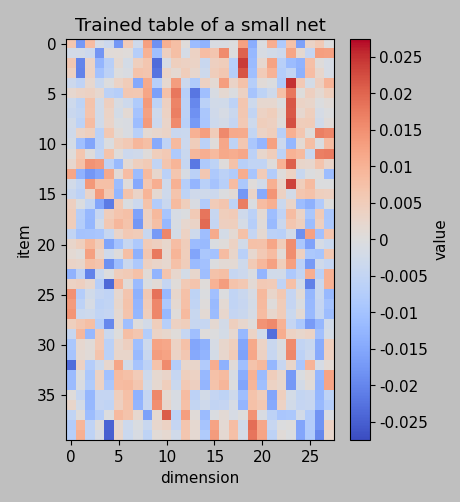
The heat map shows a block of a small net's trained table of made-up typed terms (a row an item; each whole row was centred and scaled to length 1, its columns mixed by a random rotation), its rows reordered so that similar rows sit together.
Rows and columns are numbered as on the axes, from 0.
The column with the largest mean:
23
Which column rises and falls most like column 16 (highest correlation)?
27
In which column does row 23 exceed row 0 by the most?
5
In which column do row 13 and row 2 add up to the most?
18
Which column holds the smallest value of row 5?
13
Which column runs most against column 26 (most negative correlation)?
19
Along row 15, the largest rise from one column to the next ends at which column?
21
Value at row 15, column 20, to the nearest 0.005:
-0.015
